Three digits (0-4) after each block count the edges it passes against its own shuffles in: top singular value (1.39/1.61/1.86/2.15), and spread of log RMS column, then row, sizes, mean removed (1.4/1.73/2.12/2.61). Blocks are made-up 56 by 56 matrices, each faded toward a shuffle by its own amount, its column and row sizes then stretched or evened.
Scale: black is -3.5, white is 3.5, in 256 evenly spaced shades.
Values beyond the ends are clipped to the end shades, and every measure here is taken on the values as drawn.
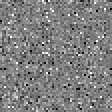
0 1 1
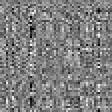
4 4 2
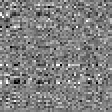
4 2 4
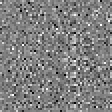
4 1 1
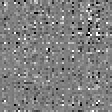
0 4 3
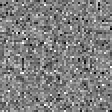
2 0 1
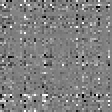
0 4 4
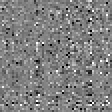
2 3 2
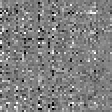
0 4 3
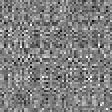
4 0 2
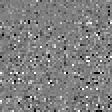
0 2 3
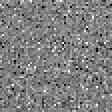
0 1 0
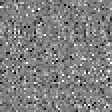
3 0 1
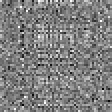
4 2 1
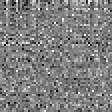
4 0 3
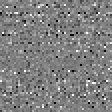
1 0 3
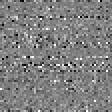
2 0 4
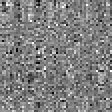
3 2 1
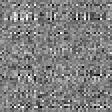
4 1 4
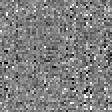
2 3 1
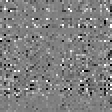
3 3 4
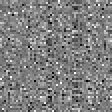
3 1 0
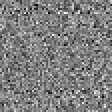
2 0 2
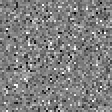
0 2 0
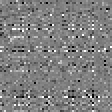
4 1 4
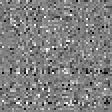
3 1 3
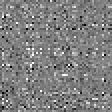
2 3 3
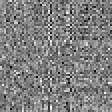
4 2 0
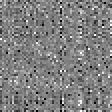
4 2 1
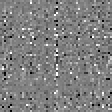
1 3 3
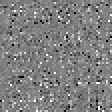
0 1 2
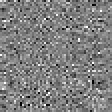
4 2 2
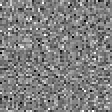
3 0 1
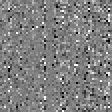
1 4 0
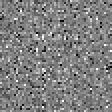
2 3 0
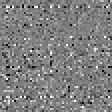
2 1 3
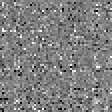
1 2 2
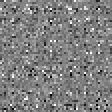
1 3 3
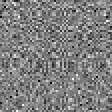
4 0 0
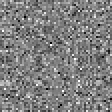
3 0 0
